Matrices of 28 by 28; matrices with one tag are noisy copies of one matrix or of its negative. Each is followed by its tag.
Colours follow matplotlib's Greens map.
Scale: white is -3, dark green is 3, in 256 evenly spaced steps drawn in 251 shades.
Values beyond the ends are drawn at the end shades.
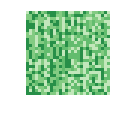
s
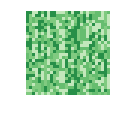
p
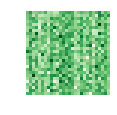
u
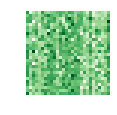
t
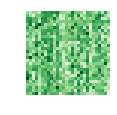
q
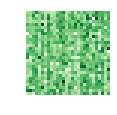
p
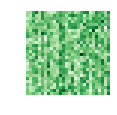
p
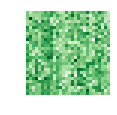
q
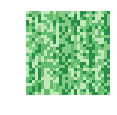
q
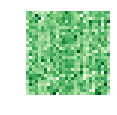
u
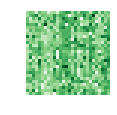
q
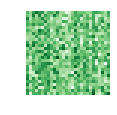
u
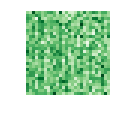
s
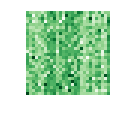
t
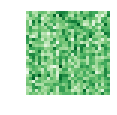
q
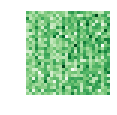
s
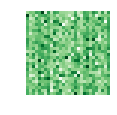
u
